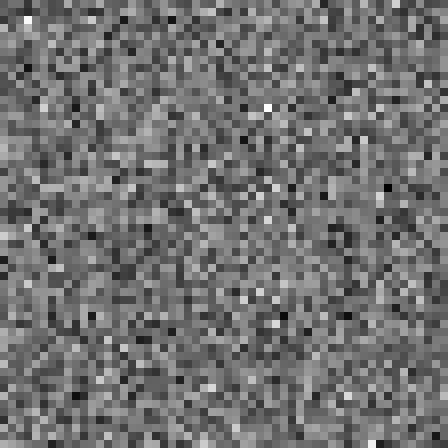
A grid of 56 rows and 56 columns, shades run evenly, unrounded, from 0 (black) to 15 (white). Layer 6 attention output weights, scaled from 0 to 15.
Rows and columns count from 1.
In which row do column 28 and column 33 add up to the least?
42
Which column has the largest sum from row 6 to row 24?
25
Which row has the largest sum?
15
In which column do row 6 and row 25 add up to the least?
41
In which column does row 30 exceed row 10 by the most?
1
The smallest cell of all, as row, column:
24, 49
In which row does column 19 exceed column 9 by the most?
21
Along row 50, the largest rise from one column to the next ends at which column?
44
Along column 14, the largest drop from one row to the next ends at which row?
56
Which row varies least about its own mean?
39
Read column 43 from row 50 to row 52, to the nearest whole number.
5 4 10
